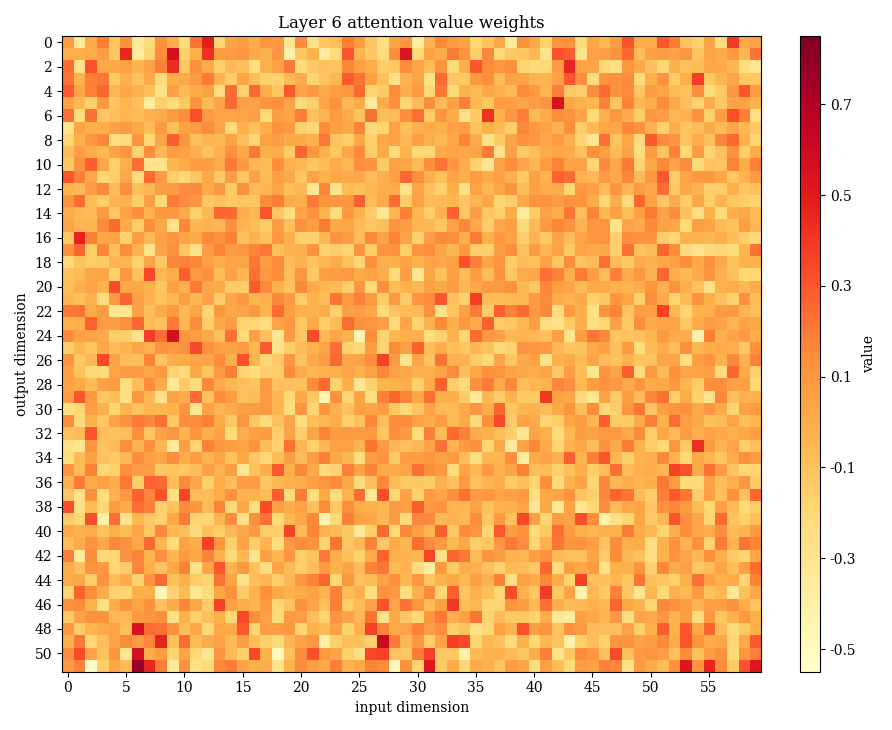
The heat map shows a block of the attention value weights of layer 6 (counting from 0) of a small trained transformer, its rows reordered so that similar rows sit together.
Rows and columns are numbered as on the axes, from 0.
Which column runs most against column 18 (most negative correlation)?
21
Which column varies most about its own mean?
6
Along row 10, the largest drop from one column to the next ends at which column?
7
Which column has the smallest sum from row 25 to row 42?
1
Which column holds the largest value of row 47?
15
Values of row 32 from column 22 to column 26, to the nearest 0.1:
0.2 0.1 0.1 0.1 0.1
